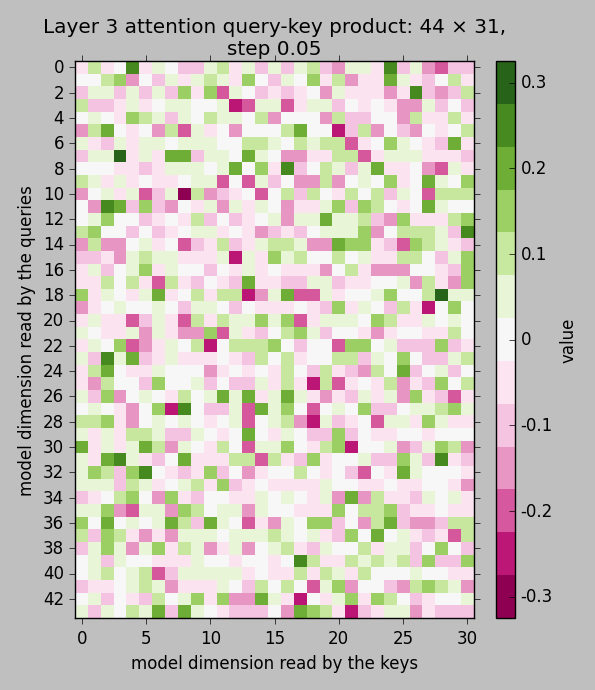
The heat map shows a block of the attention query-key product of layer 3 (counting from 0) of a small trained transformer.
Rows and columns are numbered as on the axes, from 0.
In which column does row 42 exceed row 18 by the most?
14
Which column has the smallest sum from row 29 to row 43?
13
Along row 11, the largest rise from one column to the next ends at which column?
2
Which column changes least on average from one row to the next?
15
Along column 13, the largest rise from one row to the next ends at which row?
29
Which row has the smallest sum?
3
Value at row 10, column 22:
0
